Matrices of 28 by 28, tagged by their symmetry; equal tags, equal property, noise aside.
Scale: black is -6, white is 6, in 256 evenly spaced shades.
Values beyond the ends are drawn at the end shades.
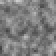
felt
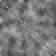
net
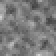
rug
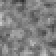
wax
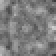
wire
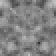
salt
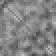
net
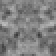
salt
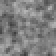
wax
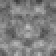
salt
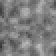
wire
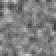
wax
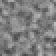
wax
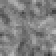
wax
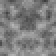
salt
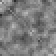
net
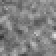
felt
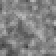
rug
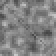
net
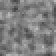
wax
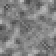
net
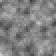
rug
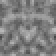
salt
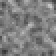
rug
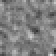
wax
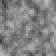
felt
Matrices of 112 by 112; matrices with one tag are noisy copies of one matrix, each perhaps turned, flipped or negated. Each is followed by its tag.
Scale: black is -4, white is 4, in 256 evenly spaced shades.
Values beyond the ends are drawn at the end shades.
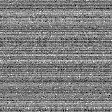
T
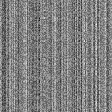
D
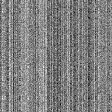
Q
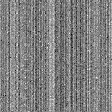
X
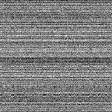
X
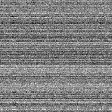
Q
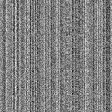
D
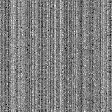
T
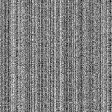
T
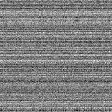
T
